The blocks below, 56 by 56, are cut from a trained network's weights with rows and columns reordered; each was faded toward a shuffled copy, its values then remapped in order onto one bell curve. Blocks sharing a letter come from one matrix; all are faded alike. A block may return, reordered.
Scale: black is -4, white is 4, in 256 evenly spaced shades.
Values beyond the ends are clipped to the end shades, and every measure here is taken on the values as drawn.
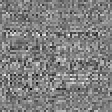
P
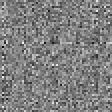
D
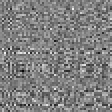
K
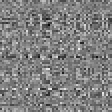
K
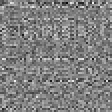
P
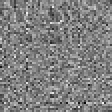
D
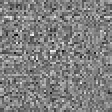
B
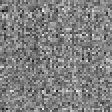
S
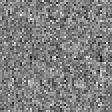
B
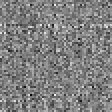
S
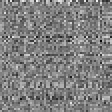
K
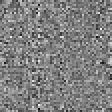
D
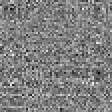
B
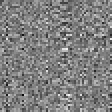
D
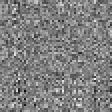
D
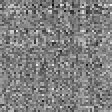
S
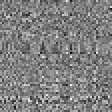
K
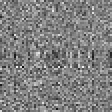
D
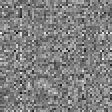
D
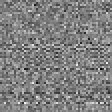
K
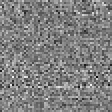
B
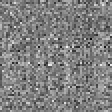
S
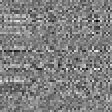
P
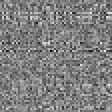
P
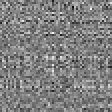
K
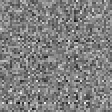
D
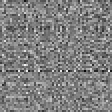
B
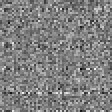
S
